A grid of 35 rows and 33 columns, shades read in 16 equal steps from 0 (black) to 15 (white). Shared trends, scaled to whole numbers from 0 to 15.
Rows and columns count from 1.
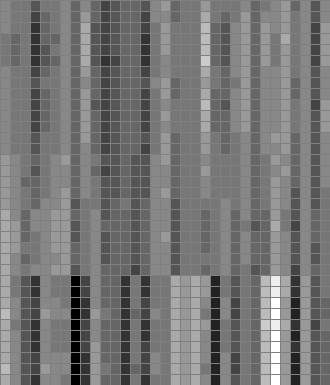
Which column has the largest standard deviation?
28
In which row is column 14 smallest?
25
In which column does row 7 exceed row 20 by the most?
21
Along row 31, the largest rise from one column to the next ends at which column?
31
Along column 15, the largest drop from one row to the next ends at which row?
26
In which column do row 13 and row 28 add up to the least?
8
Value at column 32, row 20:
6
